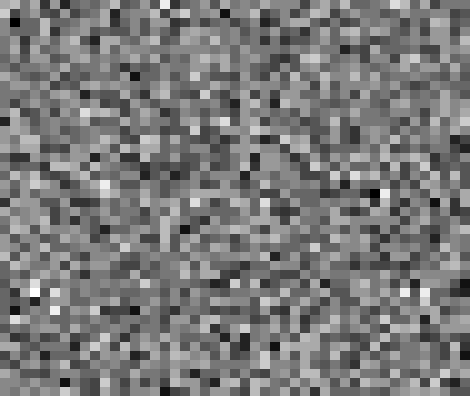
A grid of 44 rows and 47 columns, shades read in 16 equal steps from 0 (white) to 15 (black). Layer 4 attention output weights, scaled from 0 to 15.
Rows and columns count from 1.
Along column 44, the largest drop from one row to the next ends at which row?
20
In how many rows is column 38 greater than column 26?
23
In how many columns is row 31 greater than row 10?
26
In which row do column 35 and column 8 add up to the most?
21
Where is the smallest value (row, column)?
33, 4
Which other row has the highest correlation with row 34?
41
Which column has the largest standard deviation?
2
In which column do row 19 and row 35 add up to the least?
6
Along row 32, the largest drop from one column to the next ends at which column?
24
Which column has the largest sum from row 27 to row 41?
47
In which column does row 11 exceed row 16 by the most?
15
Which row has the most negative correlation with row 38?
14
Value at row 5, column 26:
8
